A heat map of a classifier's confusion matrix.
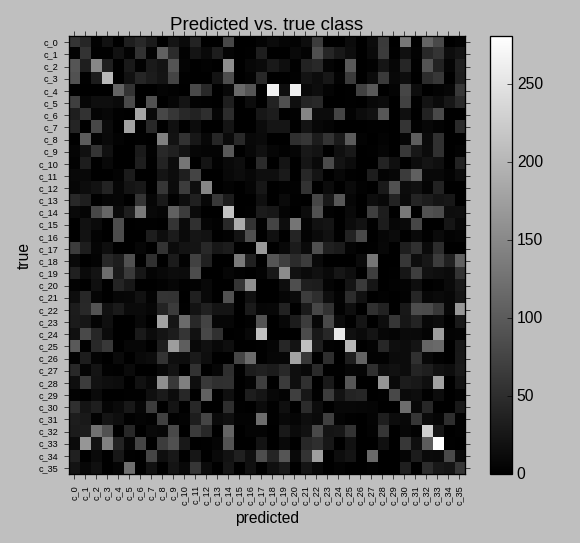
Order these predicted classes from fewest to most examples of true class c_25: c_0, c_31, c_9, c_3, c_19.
c_31, c_19, c_3, c_0, c_9
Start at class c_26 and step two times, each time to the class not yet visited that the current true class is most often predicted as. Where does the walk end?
c_16
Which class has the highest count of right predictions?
c_33
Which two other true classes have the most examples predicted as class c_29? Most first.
c_12, c_23
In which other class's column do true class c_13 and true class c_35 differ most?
c_5
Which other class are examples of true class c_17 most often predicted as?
c_22
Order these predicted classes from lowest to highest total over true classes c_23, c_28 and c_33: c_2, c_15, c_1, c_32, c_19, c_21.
c_15, c_2, c_19, c_32, c_21, c_1
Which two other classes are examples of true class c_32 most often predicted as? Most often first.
c_2, c_14
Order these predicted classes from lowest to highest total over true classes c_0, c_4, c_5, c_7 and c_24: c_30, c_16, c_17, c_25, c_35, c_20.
c_25, c_16, c_35, c_17, c_20, c_30
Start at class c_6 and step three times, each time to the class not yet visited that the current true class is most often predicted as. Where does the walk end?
c_30
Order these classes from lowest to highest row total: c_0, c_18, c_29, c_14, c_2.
c_29, c_0, c_2, c_18, c_14
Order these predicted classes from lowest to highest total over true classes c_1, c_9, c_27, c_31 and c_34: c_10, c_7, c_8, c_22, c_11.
c_10, c_7, c_11, c_8, c_22
